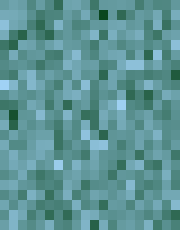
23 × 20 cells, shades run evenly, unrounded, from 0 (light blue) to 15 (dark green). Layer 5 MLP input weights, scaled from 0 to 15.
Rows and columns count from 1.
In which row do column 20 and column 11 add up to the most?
23
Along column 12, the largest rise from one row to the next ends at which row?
2
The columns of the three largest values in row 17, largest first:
14, 18, 17
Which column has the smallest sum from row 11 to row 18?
5
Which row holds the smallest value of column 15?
7
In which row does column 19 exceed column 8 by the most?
12
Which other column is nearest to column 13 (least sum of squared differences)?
4
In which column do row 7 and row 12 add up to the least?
8
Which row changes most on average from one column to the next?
6
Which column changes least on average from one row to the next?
13
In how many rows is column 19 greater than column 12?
11
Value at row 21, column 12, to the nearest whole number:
11
